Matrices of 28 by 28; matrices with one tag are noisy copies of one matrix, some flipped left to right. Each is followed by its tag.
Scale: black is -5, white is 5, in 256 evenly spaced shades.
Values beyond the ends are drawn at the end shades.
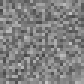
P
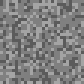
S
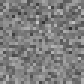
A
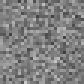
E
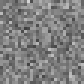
S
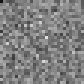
S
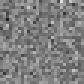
E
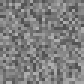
P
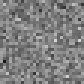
A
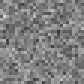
A
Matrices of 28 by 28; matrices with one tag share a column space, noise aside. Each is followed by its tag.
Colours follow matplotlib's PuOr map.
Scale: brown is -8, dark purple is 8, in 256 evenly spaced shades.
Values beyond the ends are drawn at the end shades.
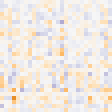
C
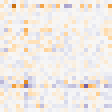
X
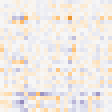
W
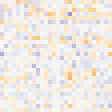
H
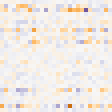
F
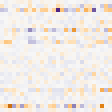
F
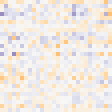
H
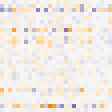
F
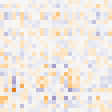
C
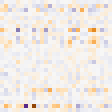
F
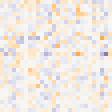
H
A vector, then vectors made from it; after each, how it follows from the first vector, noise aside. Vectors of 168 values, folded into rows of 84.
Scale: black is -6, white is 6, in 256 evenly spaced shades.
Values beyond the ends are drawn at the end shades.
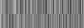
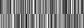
wrapped around, negated, scaled up.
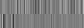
reversed, partly zeroed.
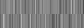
reversed, negated, partly zeroed.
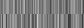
reversed, negated.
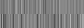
reversed, partly zeroed.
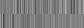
reversed, partly zeroed.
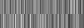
reversed, negated.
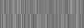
reversed, negated, shrunk.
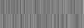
reversed, shrunk.
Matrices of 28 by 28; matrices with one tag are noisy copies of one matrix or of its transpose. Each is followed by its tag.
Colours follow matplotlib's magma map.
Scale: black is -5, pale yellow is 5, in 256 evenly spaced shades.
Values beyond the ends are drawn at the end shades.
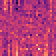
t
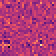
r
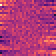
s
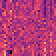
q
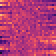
s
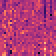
q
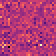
r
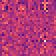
r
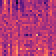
t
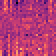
t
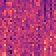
q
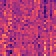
q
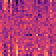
t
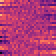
s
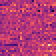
q
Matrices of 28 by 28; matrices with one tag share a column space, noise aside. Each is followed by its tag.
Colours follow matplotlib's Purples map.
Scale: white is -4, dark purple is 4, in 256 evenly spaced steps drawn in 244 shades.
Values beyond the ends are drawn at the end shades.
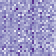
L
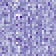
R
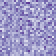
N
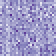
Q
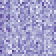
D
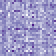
L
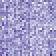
N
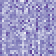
D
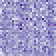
N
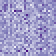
L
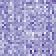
D
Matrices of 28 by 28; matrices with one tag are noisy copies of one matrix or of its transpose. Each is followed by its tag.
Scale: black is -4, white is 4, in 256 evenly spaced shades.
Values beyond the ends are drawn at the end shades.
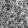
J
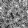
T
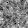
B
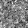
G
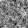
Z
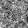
G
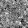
G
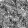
Z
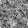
Z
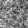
T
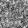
G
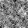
Z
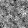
Z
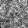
T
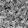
J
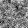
B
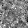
G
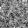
T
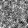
G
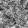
B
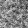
T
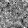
G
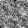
Z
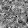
G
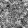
G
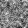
G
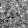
T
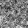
J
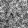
T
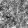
B
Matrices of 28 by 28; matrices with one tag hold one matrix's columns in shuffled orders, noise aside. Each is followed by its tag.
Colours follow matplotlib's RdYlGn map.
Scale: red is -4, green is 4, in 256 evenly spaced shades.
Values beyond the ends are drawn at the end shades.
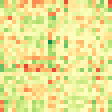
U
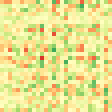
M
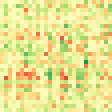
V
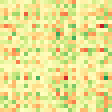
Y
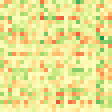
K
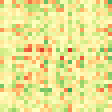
M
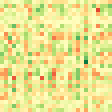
V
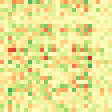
M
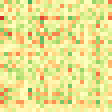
K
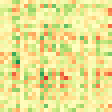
V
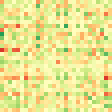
Y
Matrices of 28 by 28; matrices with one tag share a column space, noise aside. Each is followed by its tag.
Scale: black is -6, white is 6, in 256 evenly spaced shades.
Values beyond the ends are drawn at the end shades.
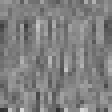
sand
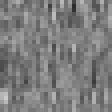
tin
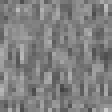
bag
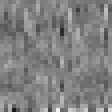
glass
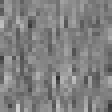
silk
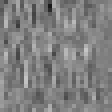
tin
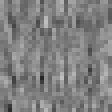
silk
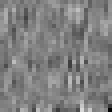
glass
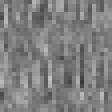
tin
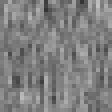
tin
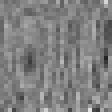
sand
